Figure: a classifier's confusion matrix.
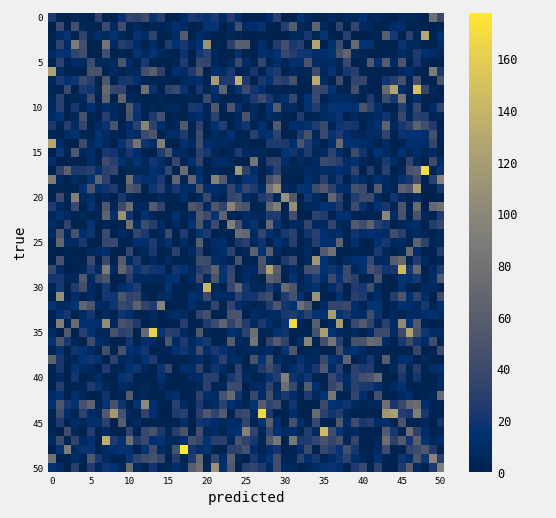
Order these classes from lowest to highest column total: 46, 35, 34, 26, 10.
26, 46, 35, 10, 34
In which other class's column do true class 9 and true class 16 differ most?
45
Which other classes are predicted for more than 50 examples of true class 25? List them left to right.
1, 19, 37, 47
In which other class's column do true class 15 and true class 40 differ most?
30
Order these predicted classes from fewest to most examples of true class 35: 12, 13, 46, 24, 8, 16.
24, 16, 8, 12, 46, 13
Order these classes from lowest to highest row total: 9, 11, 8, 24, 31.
11, 9, 24, 31, 8
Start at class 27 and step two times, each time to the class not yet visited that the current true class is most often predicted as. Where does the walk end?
31
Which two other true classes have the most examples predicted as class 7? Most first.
47, 34
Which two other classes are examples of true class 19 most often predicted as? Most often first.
47, 29
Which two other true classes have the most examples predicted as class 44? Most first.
8, 27
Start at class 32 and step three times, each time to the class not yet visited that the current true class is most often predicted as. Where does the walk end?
49
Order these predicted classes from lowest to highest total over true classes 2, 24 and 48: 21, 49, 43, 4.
21, 49, 4, 43
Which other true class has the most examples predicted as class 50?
18
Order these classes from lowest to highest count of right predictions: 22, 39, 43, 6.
39, 6, 22, 43
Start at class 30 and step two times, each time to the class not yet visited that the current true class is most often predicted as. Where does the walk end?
3
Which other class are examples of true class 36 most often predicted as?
33
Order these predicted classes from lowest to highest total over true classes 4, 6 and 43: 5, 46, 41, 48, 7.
41, 48, 7, 46, 5
